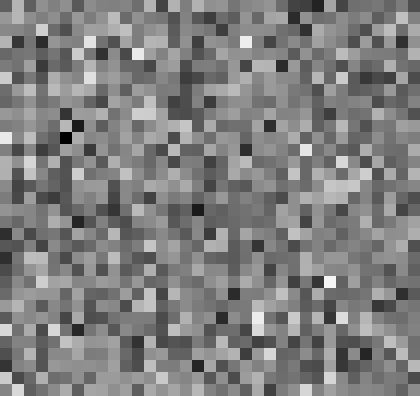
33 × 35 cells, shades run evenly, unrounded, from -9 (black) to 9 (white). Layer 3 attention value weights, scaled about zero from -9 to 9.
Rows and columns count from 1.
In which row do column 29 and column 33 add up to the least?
30
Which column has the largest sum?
13
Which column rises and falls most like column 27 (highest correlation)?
25
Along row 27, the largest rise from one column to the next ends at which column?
29
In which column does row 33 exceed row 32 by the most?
2
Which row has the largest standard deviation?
4
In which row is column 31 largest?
15
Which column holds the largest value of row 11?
16
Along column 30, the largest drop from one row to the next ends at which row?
17
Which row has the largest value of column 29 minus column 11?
5
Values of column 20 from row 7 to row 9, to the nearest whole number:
2 4 1
